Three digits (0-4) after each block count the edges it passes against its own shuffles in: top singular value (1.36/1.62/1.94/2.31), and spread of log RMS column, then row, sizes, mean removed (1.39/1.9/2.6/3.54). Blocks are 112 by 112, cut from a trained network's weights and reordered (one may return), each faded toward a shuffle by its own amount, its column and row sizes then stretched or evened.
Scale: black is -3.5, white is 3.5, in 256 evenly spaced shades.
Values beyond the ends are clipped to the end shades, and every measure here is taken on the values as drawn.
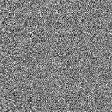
3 1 0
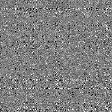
2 3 3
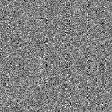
3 2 0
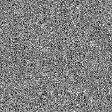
2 2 1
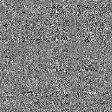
0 3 3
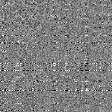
4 2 3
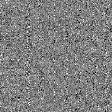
2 3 0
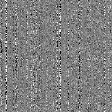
2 4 0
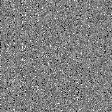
0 3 0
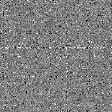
1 2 3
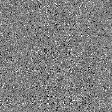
1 2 2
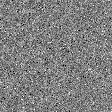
0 0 0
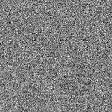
2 0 1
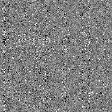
1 3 1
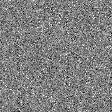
0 1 0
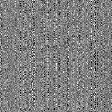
4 4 0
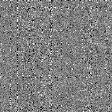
1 3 2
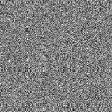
4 2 0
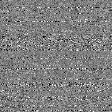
0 1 4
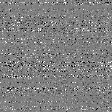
0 1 4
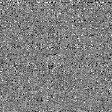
1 2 3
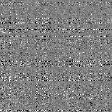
1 3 4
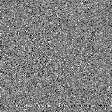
2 1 1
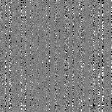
2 4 1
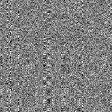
4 3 0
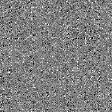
0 3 2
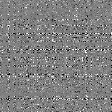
3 3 4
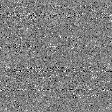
1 1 3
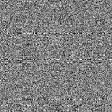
4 0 2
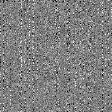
0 4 1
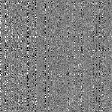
3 4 2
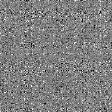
1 3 3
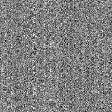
2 2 0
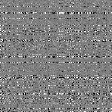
4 3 4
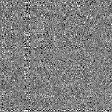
4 3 2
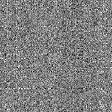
2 1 2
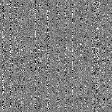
0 4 2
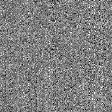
1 3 0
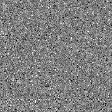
2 2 0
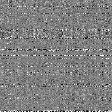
2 1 4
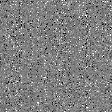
0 3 1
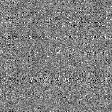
2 1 3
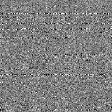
2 1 3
